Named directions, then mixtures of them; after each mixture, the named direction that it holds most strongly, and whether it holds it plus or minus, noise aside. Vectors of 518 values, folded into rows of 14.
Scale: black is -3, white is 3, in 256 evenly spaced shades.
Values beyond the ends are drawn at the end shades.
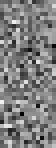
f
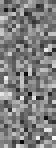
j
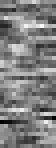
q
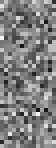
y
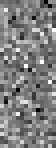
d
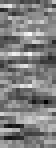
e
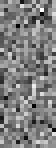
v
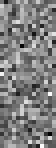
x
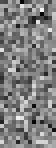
v, plus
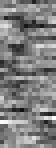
q, minus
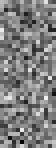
y, plus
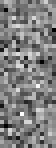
d, minus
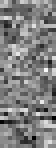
q, plus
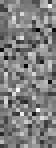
d, minus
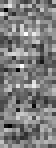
e, plus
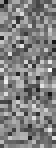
y, minus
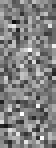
f, minus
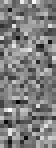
f, minus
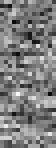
e, minus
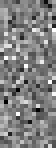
d, plus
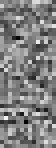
y, plus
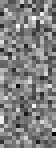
v, minus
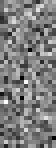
j, minus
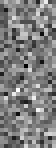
d, minus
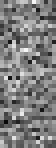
f, minus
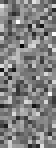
x, plus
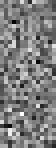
f, minus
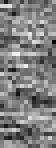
e, plus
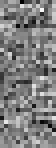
v, plus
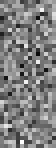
f, plus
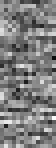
q, minus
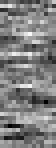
e, plus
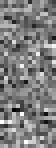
f, minus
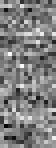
e, plus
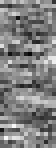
e, minus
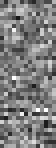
y, minus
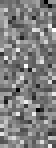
d, plus
